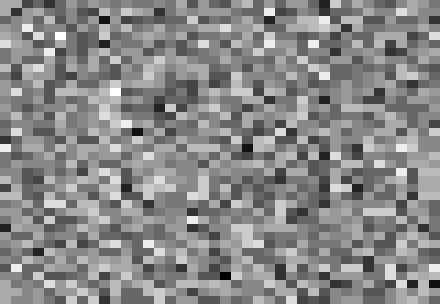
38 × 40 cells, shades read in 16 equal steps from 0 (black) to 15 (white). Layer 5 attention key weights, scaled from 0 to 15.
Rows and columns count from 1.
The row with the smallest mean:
3
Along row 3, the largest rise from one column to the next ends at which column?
11
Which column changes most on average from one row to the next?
10
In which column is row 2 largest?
25
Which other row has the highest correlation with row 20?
24
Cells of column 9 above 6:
30
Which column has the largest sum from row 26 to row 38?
9
